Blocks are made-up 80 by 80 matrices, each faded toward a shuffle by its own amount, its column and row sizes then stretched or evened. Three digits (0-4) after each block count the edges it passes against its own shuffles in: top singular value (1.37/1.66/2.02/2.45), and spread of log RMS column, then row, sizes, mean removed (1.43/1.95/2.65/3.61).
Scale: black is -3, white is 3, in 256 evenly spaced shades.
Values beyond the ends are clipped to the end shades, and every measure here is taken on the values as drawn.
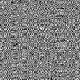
4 0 2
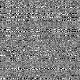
3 0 4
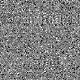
2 0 1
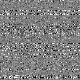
2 0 4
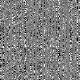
2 4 0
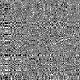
4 2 2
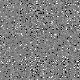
2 2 2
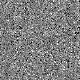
0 1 1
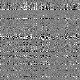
3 3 4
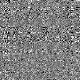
2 2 3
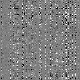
3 4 2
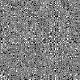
3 2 1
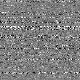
2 0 4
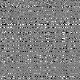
2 2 4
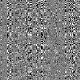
4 4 2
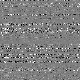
2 0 4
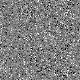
1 2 0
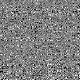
2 1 3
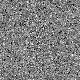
1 0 0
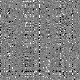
4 3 1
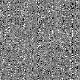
2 3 0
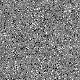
0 1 0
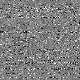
2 0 3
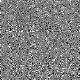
2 2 2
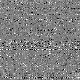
3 0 3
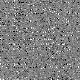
1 1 2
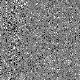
1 3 0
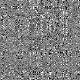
2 3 2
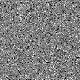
2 0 0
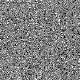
1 2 0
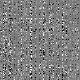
2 4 2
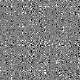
1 3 3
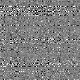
2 2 4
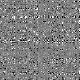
3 3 3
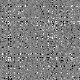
2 3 3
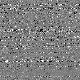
1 0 4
